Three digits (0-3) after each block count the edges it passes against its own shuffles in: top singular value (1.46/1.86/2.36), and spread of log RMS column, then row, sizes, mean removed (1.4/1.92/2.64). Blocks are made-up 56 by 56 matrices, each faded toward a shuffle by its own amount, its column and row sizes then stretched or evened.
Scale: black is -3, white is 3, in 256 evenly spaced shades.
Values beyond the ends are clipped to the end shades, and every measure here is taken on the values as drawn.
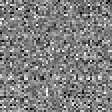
2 1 1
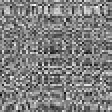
3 0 2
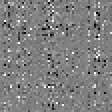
0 3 2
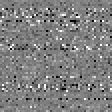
0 1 3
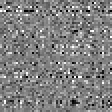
2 1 3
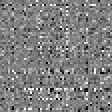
2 2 3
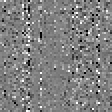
0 3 0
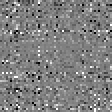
1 2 3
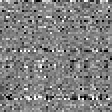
2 0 3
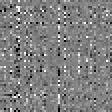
2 3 2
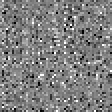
1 2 2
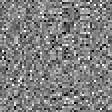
2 0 0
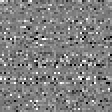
1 0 3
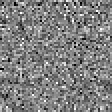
1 1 0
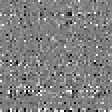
2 1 3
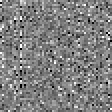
1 2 0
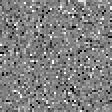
0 0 0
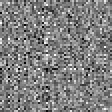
2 2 1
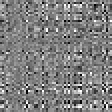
3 3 3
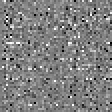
0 2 2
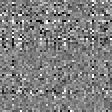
2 2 3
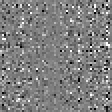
0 3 2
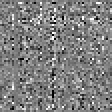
0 3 2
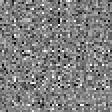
1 1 2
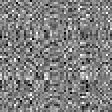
3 2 0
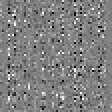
0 3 1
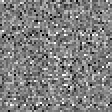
1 0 1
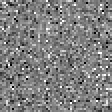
0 1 0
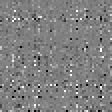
0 2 2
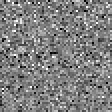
0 0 1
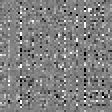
2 3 2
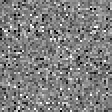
0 1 2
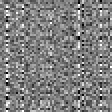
3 3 0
